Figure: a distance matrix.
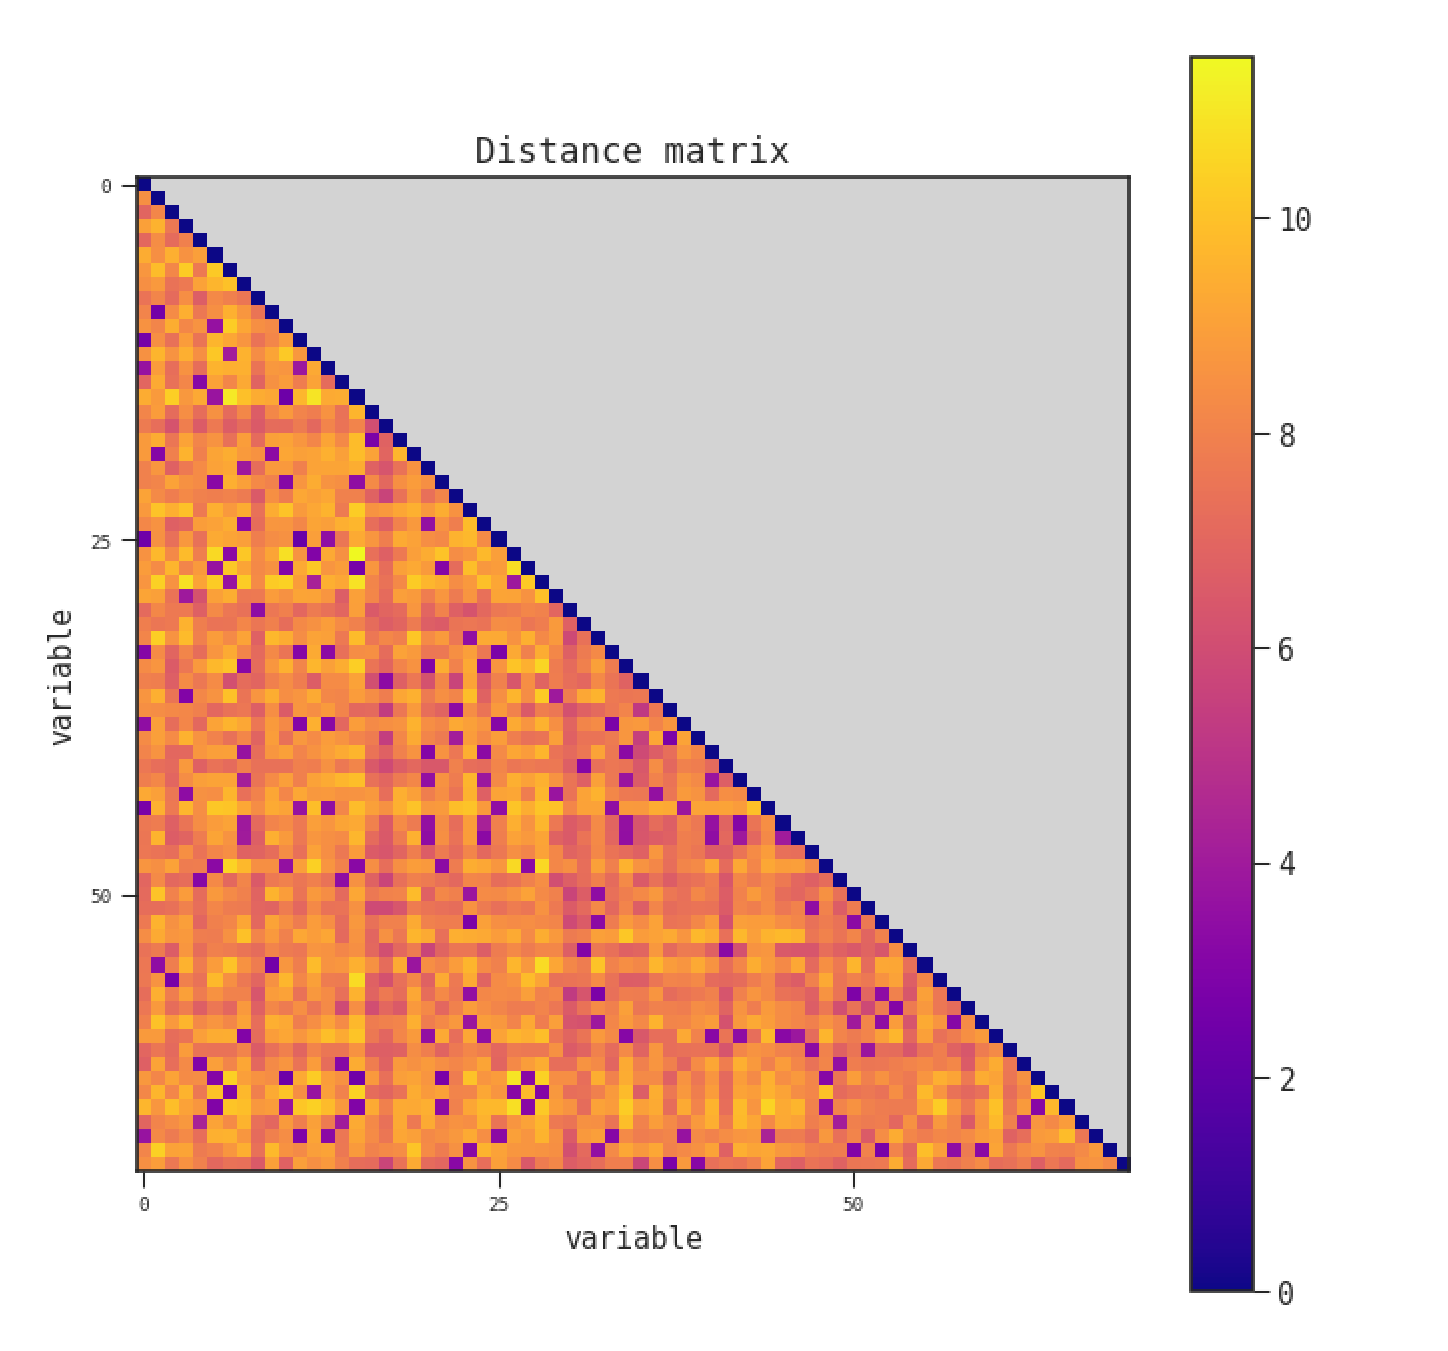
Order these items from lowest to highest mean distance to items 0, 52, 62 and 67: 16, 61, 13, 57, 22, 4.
13, 4, 57, 61, 16, 22
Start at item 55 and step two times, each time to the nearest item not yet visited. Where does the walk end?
1
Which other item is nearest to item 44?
0
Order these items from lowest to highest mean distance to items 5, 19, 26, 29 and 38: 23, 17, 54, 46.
17, 54, 46, 23
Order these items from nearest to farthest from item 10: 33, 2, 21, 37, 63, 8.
63, 21, 37, 33, 8, 2
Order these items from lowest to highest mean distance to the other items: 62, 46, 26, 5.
46, 62, 5, 26
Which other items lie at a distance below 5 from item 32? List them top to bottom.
23, 50, 52, 57, 59, 68
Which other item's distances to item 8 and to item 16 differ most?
18
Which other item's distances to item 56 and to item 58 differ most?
53
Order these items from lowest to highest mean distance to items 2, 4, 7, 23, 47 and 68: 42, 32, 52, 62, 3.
52, 32, 62, 42, 3
